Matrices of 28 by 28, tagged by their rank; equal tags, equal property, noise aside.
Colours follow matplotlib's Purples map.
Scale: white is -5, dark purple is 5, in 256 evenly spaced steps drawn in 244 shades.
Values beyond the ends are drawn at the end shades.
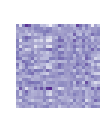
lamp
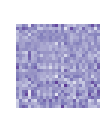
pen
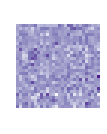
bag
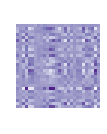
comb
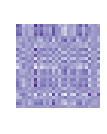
comb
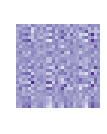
lamp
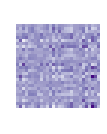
lamp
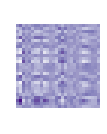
comb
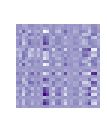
comb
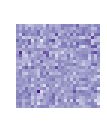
bag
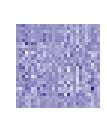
pen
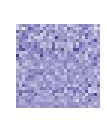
bag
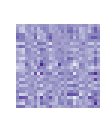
lamp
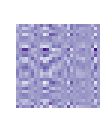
comb
